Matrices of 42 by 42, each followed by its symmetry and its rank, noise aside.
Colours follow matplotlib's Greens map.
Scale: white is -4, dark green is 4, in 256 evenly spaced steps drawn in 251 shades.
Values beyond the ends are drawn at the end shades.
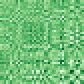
symmetric, rank three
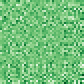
antisymmetric, rank four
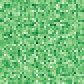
no symmetry, rank six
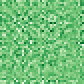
antisymmetric, rank four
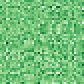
antisymmetric, rank four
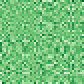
antisymmetric, rank six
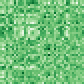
symmetric, rank three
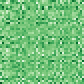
no symmetry, rank four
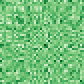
symmetric, rank four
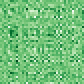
antisymmetric, rank four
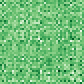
symmetric, rank four
